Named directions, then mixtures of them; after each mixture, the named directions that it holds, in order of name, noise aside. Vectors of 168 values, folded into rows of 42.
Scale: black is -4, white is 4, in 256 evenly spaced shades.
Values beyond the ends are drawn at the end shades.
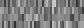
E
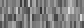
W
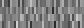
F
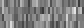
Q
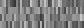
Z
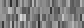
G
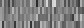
E, F, Z.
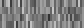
F, Q.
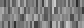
E.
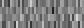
F.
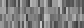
Q, Z.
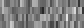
Q.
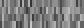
F, W.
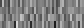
F.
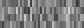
E, G, W.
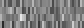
F, G.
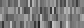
E, G, W.
